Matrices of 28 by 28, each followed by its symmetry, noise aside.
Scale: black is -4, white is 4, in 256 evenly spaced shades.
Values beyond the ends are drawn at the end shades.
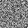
symmetric.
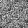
symmetric.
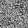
symmetric across the other diagonal.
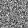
antisymmetric.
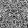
mirrored left to right.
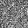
symmetric.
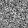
symmetric across the other diagonal.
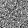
symmetric.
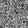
symmetric across the other diagonal.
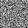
antisymmetric.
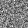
antisymmetric.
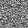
mirrored left to right.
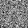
mirrored left to right.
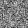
same after a half turn.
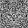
mirrored left to right.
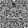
mirrored left to right.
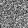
symmetric.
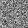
mirrored top to bottom.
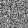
antisymmetric.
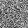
symmetric across the other diagonal.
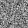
same after a half turn.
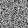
same after a half turn.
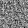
antisymmetric.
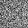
mirrored top to bottom.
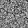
symmetric across the other diagonal.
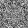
mirrored left to right.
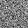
antisymmetric.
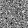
antisymmetric.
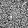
symmetric across the other diagonal.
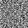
mirrored top to bottom.
